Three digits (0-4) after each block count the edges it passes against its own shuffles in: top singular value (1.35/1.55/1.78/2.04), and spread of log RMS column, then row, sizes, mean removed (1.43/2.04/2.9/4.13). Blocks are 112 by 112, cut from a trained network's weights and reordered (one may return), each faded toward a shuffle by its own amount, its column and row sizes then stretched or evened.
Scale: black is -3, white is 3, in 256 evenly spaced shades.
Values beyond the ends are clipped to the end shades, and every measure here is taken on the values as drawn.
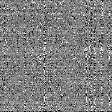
3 3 0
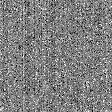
2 0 0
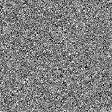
1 1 0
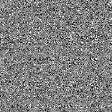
2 2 2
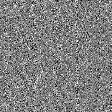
0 2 0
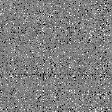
0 2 2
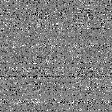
0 1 3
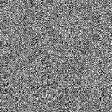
3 2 0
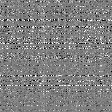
2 0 4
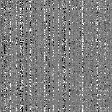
3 4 2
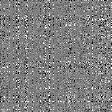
1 4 3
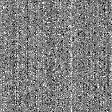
3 1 0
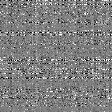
2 0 4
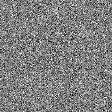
0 2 0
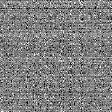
3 3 0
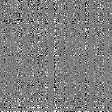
3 4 3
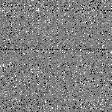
0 2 2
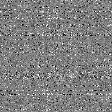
0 1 3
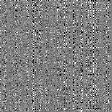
2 4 2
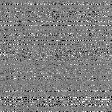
1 0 4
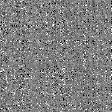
0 2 2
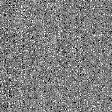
0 2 1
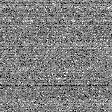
3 0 1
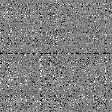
1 2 2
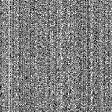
4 1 1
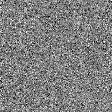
1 1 0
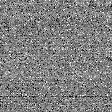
1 0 0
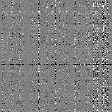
3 4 2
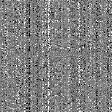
4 3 2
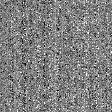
1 2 0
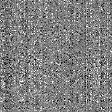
2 2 2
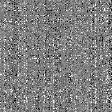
2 3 2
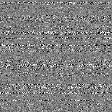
1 1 4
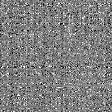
1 0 3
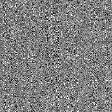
0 3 1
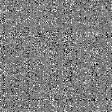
0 3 2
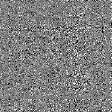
1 3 3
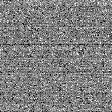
2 1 0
